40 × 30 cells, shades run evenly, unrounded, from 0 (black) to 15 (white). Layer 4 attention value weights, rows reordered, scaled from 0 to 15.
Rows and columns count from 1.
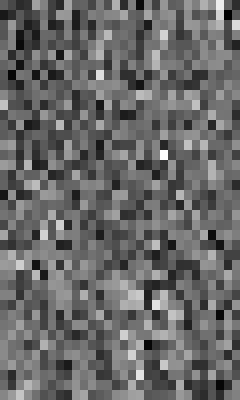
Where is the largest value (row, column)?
16, 21
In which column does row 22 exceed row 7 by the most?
3
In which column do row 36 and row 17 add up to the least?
6
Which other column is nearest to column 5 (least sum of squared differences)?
12
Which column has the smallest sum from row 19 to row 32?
19
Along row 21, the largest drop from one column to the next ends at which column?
25
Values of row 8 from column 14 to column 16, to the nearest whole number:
5 7 3
